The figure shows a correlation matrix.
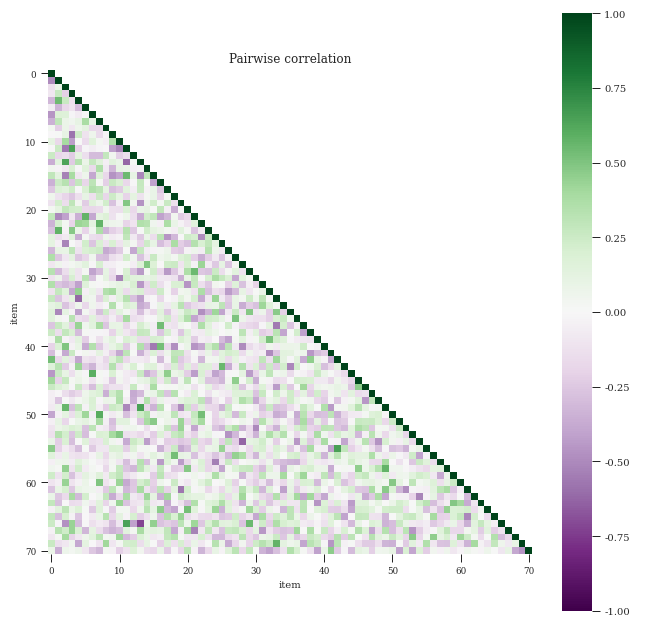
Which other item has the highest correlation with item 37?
16
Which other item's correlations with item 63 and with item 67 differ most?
21
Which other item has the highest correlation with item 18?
56
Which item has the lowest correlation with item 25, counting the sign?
2
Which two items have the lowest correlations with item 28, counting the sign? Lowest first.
54, 40
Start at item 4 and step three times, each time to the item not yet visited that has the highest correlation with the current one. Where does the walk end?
3
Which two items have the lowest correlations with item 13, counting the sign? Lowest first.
66, 11
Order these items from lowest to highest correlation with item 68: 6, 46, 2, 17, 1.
46, 1, 6, 17, 2
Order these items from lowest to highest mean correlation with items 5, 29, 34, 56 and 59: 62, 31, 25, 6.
6, 62, 25, 31
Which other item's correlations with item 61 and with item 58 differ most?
45
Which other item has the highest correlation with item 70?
41
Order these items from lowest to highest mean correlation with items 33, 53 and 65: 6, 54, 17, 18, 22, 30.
30, 22, 54, 6, 17, 18
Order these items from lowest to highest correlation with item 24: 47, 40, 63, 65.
65, 47, 63, 40
